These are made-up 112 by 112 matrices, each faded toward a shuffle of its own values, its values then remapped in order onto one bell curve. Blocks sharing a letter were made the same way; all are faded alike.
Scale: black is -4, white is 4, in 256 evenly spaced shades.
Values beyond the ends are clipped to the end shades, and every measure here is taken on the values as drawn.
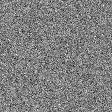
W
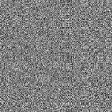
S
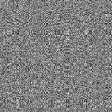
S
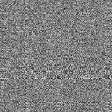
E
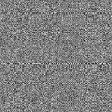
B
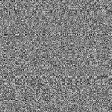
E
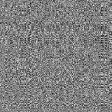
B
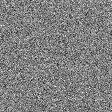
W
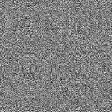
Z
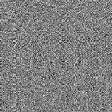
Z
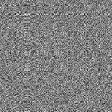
S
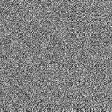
E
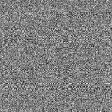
E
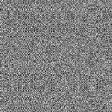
S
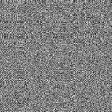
S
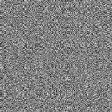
S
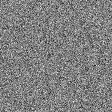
W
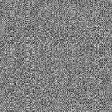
S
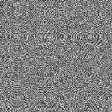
S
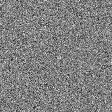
W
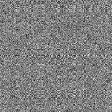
B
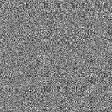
Z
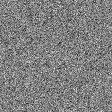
W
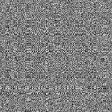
B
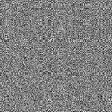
S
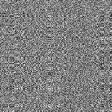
S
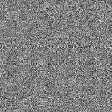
E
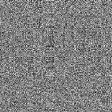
E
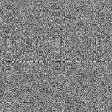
E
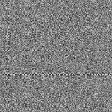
E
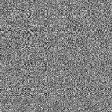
E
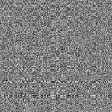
B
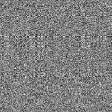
E
